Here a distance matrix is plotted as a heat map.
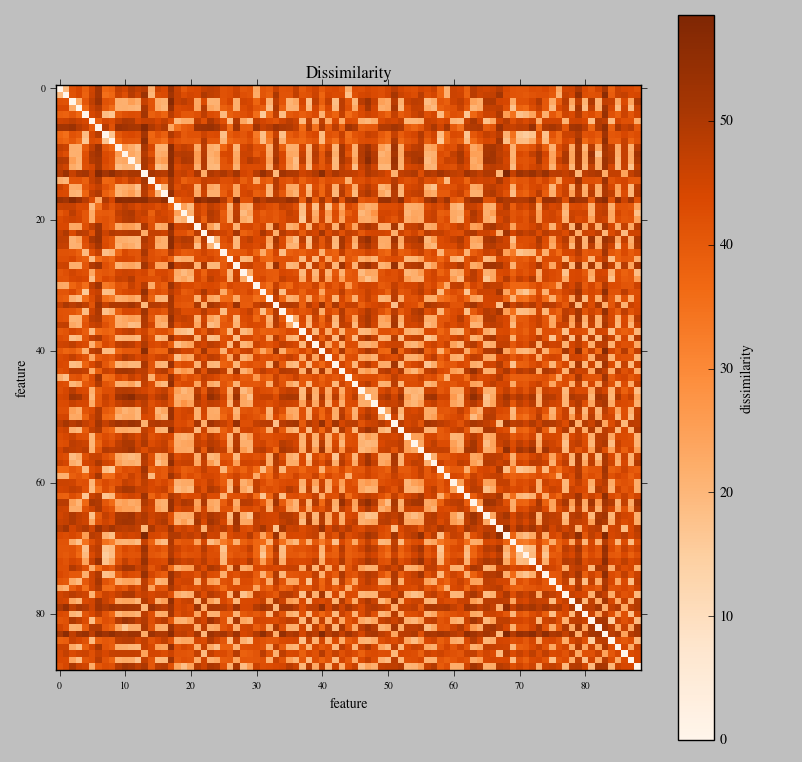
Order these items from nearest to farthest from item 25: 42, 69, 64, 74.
74, 69, 42, 64
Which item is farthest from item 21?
17
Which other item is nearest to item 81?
84
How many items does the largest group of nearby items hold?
32
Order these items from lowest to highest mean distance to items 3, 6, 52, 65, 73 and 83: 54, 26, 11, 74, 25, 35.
26, 54, 35, 11, 25, 74
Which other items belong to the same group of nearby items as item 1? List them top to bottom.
0, 14, 30, 44, 59, 76
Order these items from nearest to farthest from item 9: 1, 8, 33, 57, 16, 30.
16, 57, 8, 30, 1, 33
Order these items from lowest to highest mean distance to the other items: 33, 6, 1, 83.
1, 33, 6, 83
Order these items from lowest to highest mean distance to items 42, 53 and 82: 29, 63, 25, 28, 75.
75, 63, 28, 29, 25
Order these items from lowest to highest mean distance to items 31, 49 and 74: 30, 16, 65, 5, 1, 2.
16, 2, 30, 1, 5, 65
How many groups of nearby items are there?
6
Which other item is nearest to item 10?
82
